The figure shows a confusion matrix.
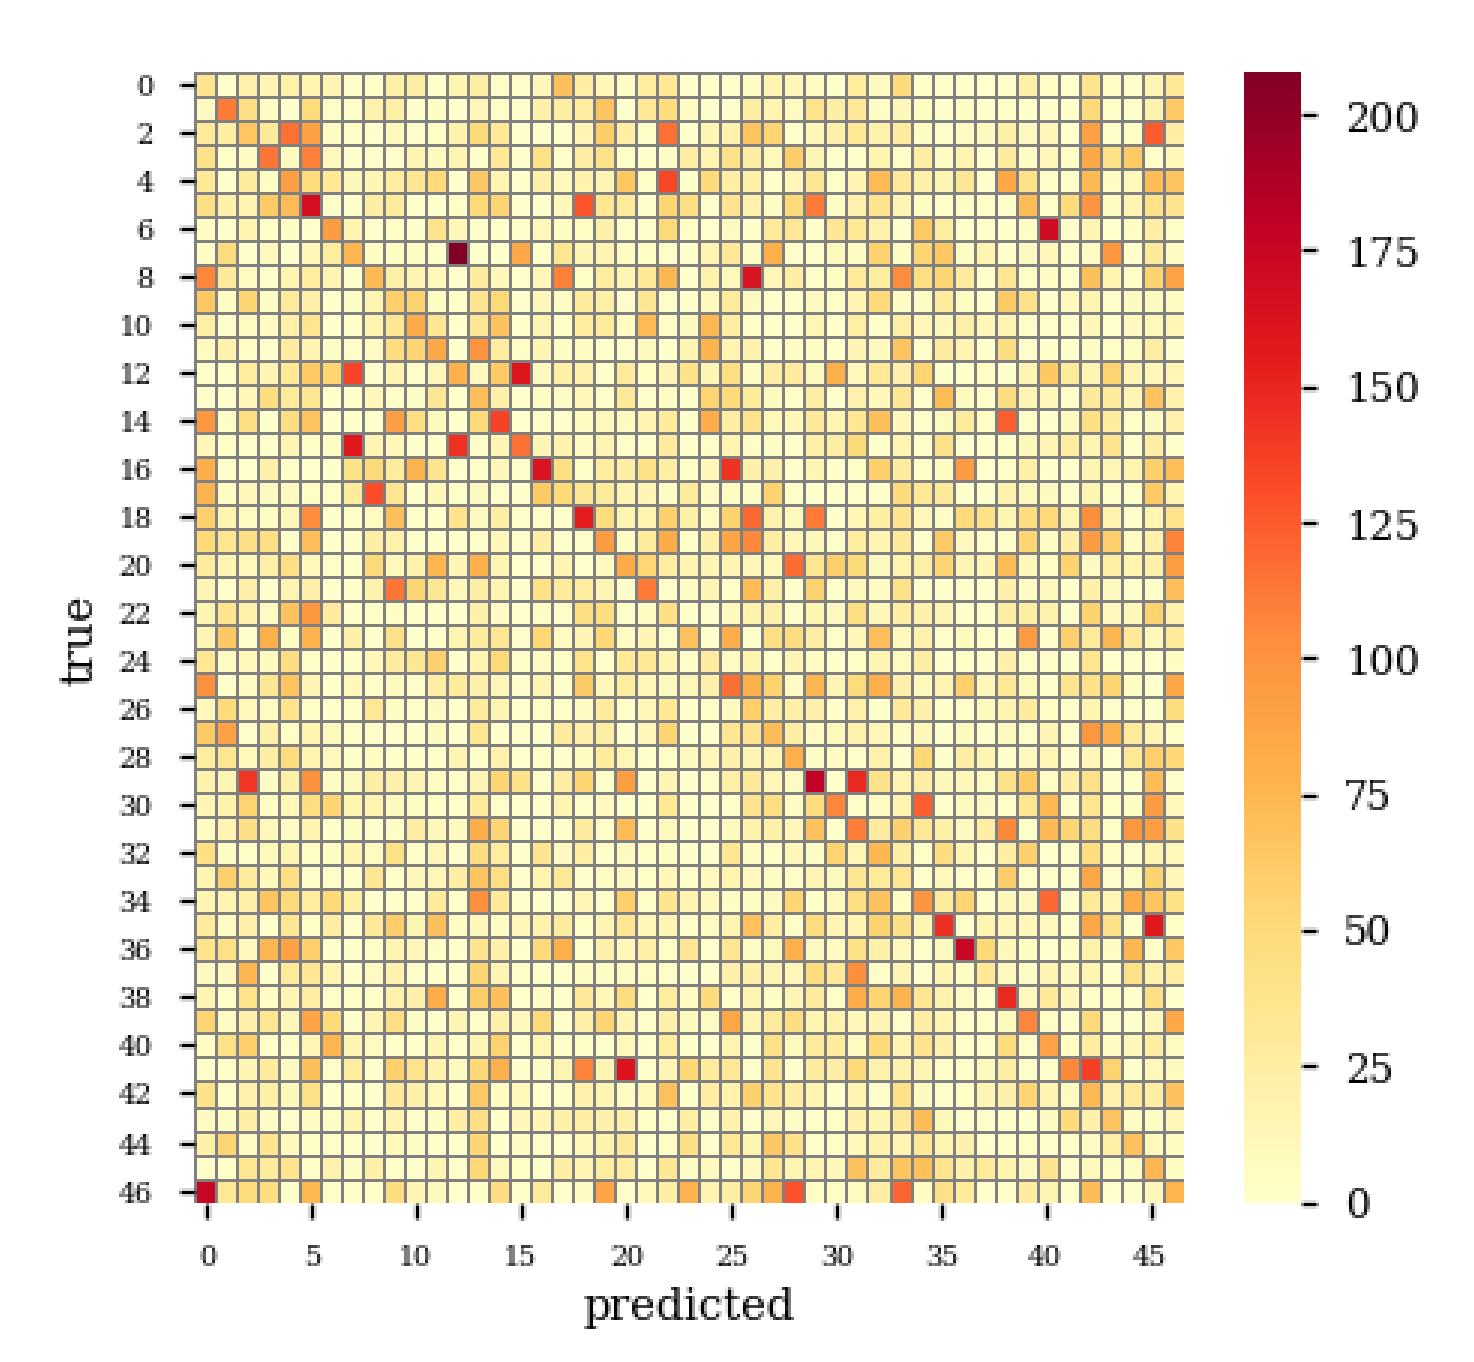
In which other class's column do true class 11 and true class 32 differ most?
24
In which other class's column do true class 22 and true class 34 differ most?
40
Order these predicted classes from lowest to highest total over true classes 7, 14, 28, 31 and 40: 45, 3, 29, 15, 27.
3, 15, 29, 27, 45
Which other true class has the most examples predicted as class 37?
36
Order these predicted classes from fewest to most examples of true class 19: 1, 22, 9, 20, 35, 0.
20, 9, 1, 0, 35, 22
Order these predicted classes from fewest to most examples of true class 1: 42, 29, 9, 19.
9, 29, 42, 19
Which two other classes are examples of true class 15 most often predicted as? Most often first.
7, 12
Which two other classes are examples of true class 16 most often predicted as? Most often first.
25, 36
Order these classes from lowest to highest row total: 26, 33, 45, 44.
26, 44, 33, 45
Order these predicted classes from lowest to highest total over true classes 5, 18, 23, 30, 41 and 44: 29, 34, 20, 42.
34, 20, 29, 42
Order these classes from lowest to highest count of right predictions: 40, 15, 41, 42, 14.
42, 40, 41, 15, 14
